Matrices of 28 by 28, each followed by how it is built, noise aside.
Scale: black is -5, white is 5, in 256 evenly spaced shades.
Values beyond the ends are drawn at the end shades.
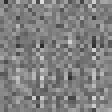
low rank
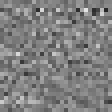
uneven rows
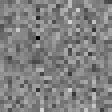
uneven columns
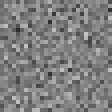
repeating rows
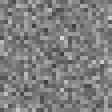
repeating rows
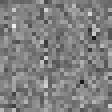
uneven columns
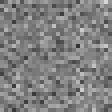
repeating rows
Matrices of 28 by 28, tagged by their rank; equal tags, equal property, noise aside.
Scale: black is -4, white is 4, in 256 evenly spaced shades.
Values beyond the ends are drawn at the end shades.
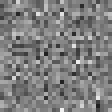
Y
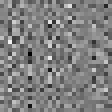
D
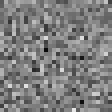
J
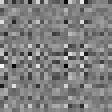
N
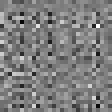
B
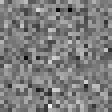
J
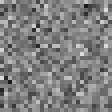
J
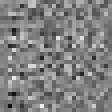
D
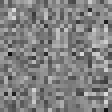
Y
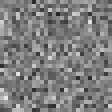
J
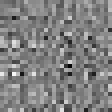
D
